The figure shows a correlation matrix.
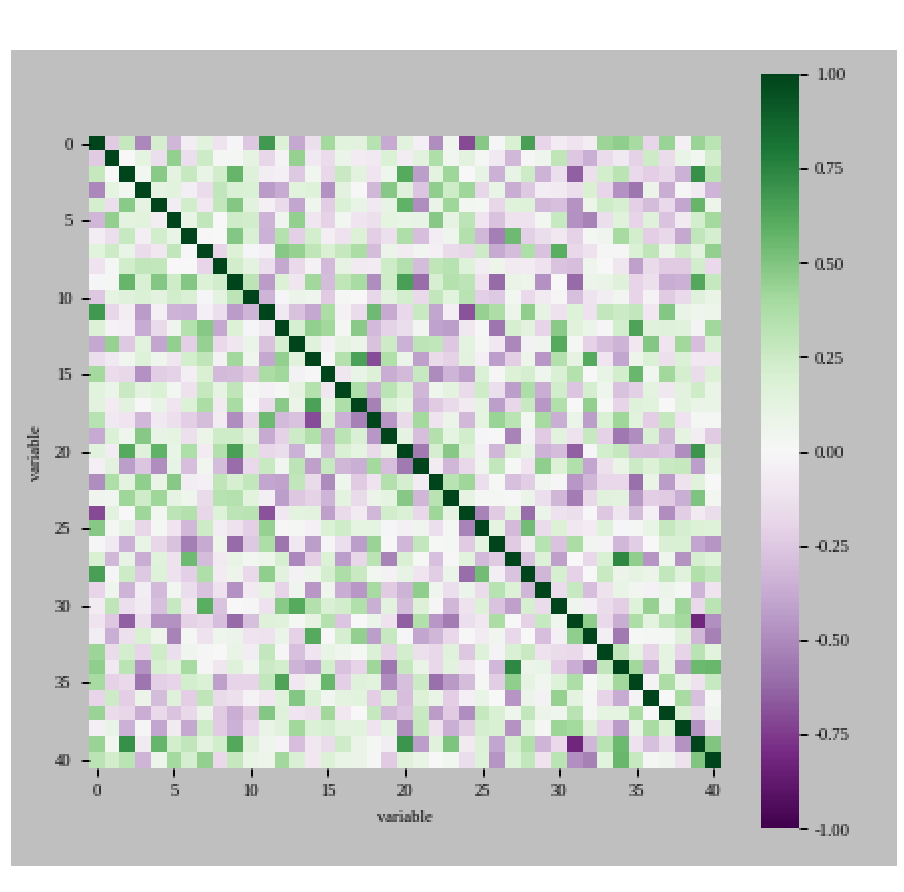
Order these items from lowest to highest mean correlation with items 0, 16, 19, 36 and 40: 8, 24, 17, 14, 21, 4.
24, 21, 8, 4, 14, 17
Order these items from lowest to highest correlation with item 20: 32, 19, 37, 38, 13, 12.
38, 13, 37, 12, 32, 19
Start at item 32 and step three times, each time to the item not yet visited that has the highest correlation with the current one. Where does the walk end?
12
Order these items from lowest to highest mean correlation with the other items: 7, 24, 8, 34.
24, 8, 34, 7
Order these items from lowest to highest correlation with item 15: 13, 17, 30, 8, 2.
8, 2, 13, 17, 30
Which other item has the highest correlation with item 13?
30
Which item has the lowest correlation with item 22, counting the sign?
35
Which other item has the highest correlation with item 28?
0
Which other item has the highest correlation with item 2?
39
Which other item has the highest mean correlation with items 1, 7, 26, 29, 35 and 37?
21
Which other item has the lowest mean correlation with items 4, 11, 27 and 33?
13
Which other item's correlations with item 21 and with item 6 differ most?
9
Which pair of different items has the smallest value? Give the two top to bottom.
31, 39
